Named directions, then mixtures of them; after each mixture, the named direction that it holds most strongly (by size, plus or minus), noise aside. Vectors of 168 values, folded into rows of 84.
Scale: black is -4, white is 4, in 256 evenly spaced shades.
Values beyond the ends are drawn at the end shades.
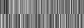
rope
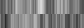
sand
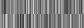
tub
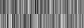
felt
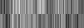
sand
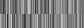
felt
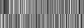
rope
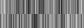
sand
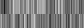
tub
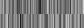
tub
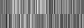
felt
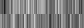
tub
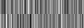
felt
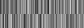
felt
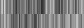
sand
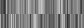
sand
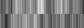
sand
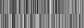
felt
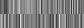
rope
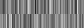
felt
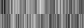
sand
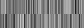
tub
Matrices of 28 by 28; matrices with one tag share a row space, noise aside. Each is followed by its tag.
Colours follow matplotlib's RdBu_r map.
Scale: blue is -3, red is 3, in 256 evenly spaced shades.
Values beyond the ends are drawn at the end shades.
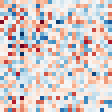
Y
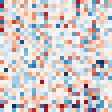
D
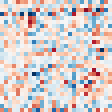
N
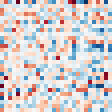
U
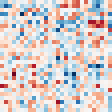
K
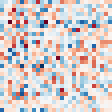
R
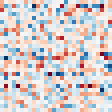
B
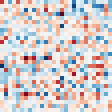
U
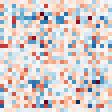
D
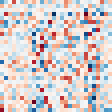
D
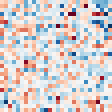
U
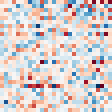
N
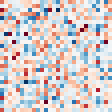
U
